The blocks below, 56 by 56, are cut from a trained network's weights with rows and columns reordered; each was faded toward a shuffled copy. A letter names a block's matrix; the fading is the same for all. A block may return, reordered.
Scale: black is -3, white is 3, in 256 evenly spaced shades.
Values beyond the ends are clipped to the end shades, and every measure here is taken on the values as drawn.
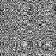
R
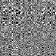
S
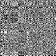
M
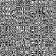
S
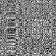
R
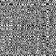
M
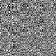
S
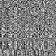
R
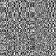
R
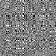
S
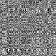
R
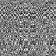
M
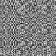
R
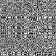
M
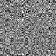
S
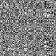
S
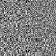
S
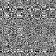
M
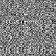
R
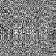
R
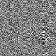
S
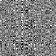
S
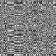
M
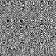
S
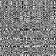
M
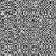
R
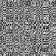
R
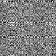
M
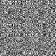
R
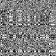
M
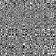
S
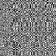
R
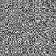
R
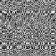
M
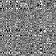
S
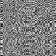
R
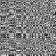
M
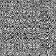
M
